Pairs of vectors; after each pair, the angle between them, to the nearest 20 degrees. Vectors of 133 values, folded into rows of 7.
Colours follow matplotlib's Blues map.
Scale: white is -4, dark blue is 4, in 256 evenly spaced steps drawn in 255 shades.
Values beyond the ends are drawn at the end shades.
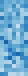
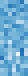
100 degrees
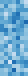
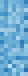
120 degrees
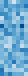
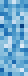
20 degrees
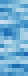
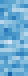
40 degrees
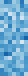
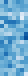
60 degrees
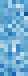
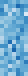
120 degrees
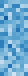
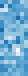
80 degrees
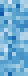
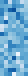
80 degrees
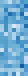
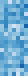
20 degrees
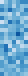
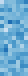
40 degrees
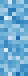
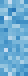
20 degrees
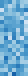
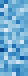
100 degrees
